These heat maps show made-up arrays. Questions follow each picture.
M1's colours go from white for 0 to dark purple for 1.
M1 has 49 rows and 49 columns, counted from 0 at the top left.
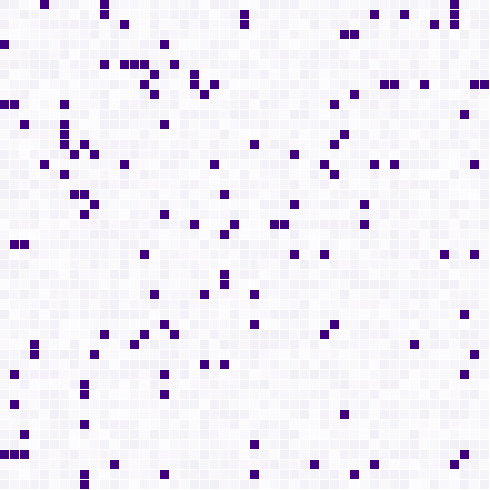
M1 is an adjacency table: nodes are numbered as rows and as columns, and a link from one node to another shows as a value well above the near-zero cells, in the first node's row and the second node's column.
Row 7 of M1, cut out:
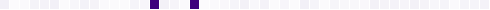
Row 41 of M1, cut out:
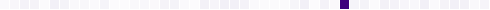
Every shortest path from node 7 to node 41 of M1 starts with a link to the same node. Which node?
node 15
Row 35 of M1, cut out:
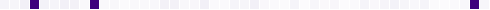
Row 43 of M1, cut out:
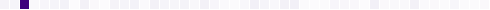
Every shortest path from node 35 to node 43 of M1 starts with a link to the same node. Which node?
node 47
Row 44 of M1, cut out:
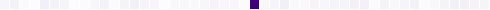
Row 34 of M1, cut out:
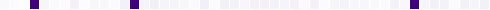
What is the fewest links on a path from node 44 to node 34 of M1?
5
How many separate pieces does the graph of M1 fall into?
5
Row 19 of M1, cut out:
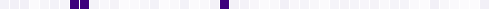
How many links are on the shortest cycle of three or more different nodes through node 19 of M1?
7
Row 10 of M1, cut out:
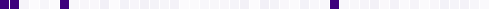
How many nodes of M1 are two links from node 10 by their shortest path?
10
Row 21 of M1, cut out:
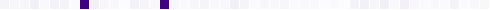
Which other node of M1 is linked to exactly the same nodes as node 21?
node 39
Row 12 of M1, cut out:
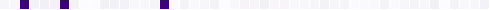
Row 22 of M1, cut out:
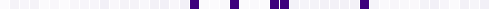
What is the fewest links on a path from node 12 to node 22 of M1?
5
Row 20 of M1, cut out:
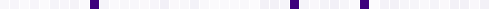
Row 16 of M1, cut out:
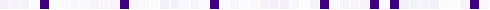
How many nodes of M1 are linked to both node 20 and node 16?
0
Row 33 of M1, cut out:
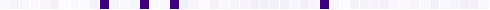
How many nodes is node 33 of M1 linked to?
4
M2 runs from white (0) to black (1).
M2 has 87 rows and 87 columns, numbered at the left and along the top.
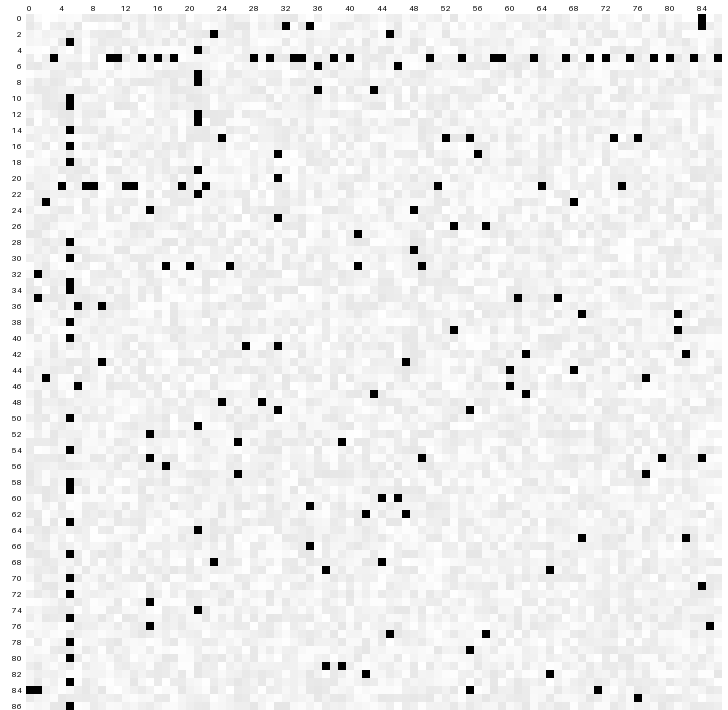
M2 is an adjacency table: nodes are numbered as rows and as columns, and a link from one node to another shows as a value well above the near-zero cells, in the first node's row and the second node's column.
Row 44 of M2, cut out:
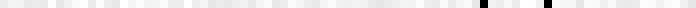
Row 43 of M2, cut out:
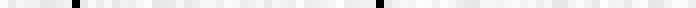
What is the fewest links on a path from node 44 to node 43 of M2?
6
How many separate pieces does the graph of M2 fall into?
4
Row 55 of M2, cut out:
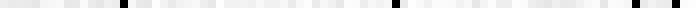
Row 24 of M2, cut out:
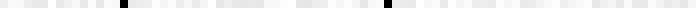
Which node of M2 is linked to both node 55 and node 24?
node 15
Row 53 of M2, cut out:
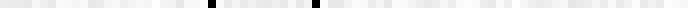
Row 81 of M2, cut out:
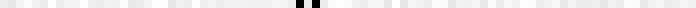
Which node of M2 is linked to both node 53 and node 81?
node 39
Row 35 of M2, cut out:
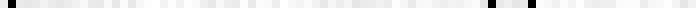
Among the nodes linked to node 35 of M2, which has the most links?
node 1
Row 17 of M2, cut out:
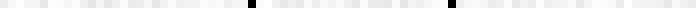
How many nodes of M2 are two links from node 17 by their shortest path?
4
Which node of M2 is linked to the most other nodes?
node 5
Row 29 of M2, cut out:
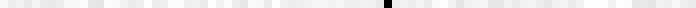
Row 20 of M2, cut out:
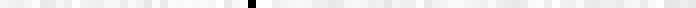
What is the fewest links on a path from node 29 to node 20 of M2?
7
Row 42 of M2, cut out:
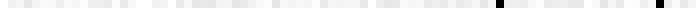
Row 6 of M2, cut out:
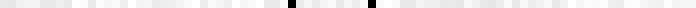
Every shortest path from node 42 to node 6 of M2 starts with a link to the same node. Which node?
node 62
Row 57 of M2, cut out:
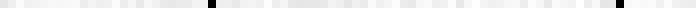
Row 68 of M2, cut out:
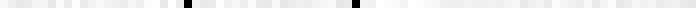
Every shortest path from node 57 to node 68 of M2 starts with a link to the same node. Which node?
node 77
